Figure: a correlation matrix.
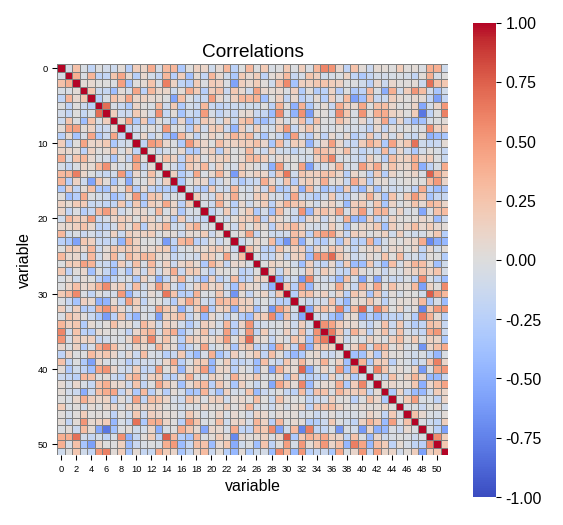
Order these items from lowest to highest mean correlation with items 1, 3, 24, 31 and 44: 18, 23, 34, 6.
6, 34, 23, 18
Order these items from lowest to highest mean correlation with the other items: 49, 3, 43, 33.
33, 43, 3, 49
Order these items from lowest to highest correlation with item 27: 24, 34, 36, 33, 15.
24, 34, 36, 33, 15
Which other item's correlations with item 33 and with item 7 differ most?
48
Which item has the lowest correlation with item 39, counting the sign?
4
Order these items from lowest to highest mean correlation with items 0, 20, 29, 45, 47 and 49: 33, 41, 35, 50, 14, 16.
16, 33, 41, 50, 35, 14
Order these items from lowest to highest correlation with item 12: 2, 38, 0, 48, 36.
38, 48, 2, 0, 36
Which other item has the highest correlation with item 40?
32
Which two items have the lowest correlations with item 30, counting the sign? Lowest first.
23, 9
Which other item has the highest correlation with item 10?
47
